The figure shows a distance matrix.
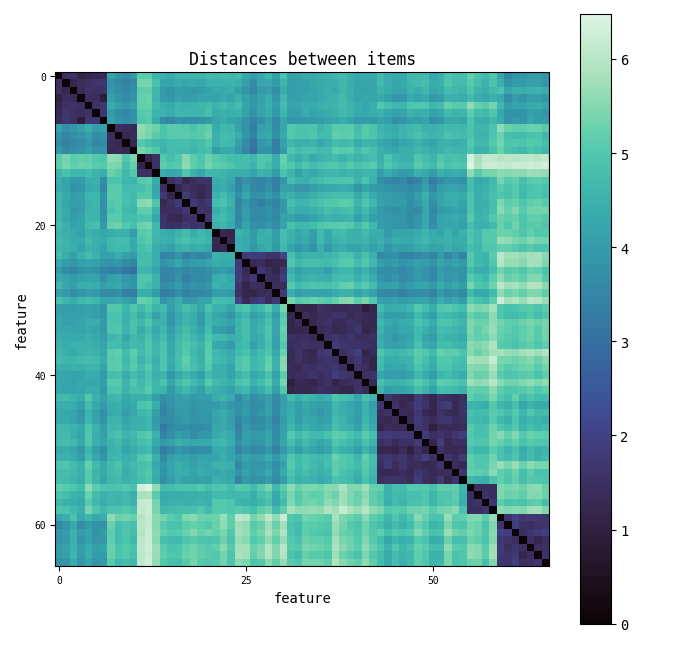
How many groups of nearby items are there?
10
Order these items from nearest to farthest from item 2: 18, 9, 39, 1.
1, 9, 18, 39
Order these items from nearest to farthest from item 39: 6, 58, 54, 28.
6, 54, 28, 58
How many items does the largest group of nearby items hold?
12
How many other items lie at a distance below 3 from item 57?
3
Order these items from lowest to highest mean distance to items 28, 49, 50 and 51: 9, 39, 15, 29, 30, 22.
29, 30, 15, 9, 22, 39
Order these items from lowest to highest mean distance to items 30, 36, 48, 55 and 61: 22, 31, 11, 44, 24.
44, 24, 31, 22, 11
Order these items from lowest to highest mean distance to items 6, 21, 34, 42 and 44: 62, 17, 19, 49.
49, 19, 17, 62
